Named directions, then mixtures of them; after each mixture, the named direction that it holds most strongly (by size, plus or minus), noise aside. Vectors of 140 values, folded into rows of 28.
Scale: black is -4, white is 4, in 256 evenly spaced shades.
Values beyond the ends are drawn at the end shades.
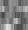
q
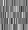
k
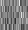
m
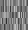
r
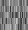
r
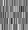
k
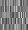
r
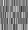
k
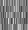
k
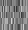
k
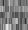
q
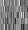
m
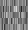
k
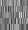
m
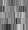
q
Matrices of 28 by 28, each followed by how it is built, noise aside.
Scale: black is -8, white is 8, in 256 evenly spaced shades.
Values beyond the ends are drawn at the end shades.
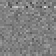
uneven rows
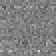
uneven rows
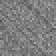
Toeplitz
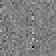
uneven columns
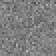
noise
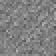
Hankel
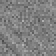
Toeplitz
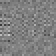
low rank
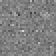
uneven rows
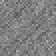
Hankel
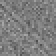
Toeplitz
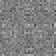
low rank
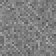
Toeplitz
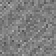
Hankel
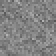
Toeplitz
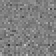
uneven rows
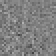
lower triangular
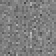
uneven columns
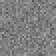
noise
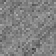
Hankel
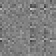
low rank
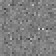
uneven rows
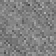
Toeplitz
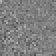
lower triangular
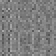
low rank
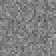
noise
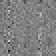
uneven columns
